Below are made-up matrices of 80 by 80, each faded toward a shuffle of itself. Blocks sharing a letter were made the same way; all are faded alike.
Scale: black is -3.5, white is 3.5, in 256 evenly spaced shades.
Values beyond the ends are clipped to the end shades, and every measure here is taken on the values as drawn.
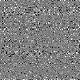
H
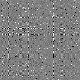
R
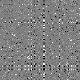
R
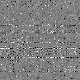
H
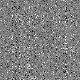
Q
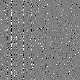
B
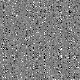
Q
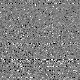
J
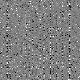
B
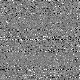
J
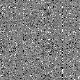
Q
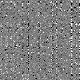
B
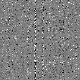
Q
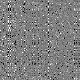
B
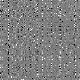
B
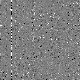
Q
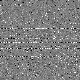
J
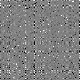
R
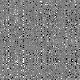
B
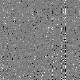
B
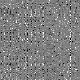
B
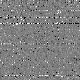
H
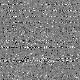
J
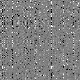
B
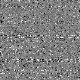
J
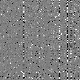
B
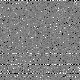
H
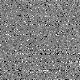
J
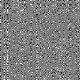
B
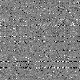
H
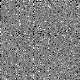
Q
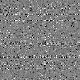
H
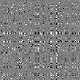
R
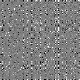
R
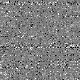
H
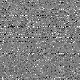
H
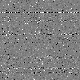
H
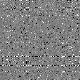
H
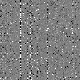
B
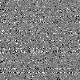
J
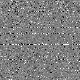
J
